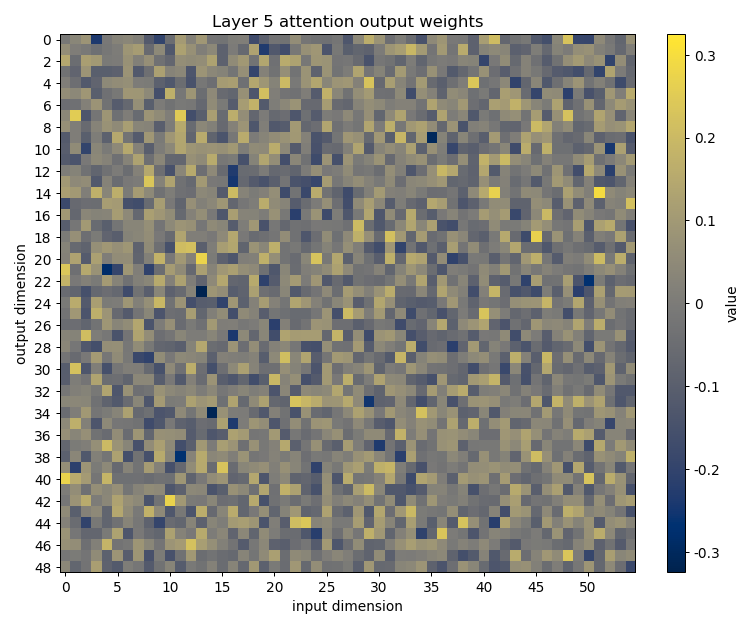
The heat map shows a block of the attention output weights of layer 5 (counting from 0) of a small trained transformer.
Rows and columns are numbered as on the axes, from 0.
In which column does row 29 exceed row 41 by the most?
32
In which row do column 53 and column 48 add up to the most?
47
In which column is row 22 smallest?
50
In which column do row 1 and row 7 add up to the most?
11
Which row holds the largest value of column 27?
25
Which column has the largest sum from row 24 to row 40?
27
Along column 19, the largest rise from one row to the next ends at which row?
2
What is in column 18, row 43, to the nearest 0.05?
0
